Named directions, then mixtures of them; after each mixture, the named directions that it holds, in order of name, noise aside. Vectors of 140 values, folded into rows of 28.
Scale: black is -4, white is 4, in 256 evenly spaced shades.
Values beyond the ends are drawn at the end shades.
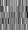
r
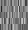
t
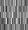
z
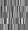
t, z.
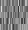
t.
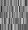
t.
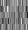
r.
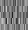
z.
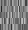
t.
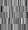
r, t.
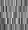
z.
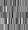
t, z.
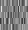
t.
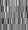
r, z.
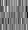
r.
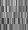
r, z.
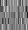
r.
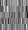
r.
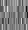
r.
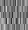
z.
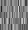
t.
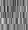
r, z.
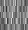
z.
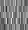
z.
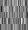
r, t.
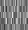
z.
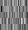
r, t.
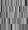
t, z.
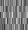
r, z.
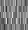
z.
